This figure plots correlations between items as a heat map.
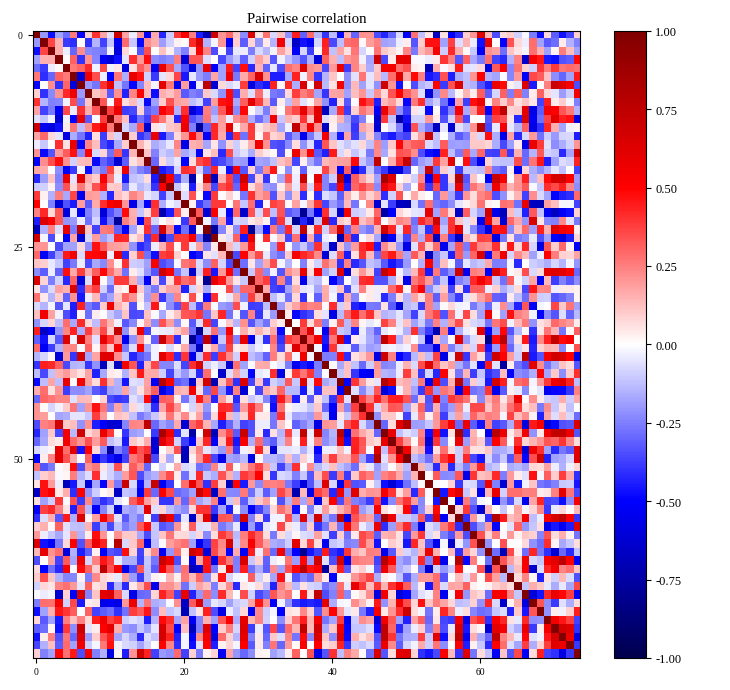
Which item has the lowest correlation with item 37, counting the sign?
22
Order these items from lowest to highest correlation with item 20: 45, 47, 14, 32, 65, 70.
65, 14, 47, 70, 45, 32
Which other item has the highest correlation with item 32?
10
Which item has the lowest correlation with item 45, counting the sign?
40
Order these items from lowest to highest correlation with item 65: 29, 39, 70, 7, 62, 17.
39, 70, 29, 62, 17, 7
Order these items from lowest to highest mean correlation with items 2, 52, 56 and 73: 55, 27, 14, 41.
27, 14, 55, 41
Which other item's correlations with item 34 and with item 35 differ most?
54
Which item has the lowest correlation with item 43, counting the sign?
16
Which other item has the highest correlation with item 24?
0
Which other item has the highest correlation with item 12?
53
